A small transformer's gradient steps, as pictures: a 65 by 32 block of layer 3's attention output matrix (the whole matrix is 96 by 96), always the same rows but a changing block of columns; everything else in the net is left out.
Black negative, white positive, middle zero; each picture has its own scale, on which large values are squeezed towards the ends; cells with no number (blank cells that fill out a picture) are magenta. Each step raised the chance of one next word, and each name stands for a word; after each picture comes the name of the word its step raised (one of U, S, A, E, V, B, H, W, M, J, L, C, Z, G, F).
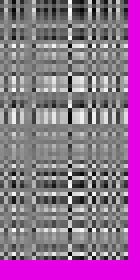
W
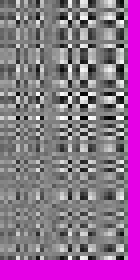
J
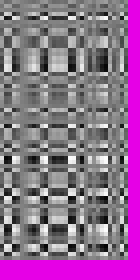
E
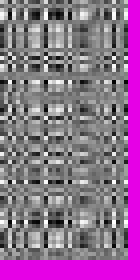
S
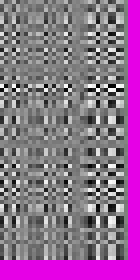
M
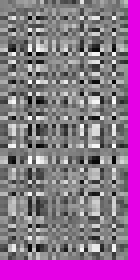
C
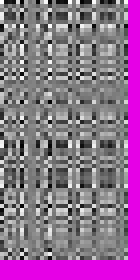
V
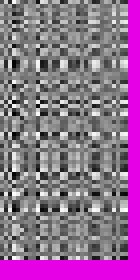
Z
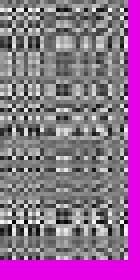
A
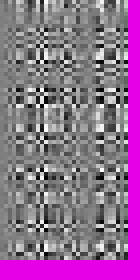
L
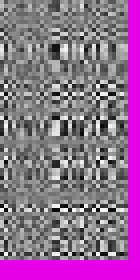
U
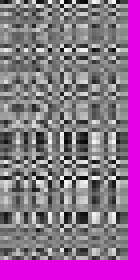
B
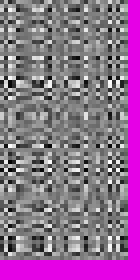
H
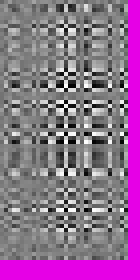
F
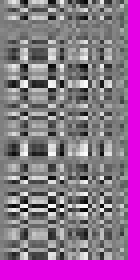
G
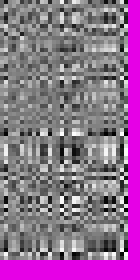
G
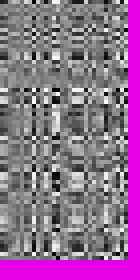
L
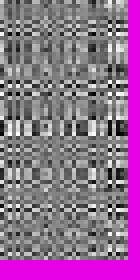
U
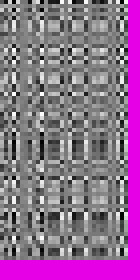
B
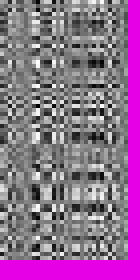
Z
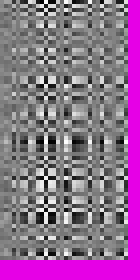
B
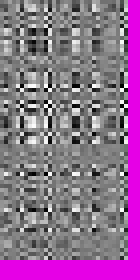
F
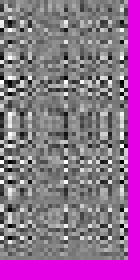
H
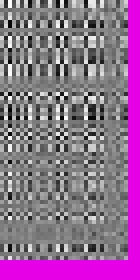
J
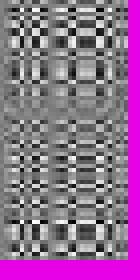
A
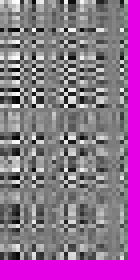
L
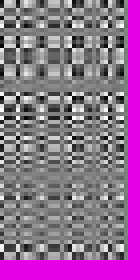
J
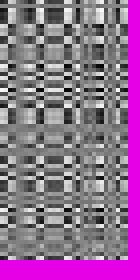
W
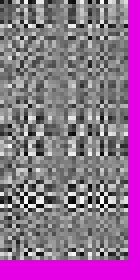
G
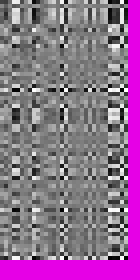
W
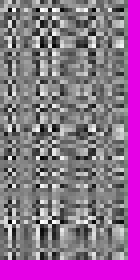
A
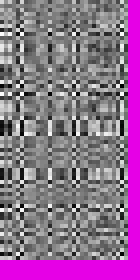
U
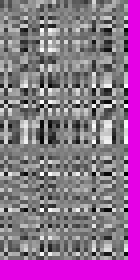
F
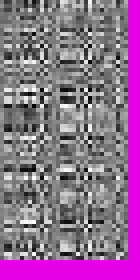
L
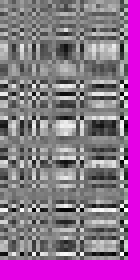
U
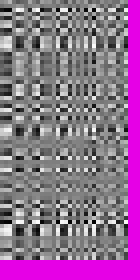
A
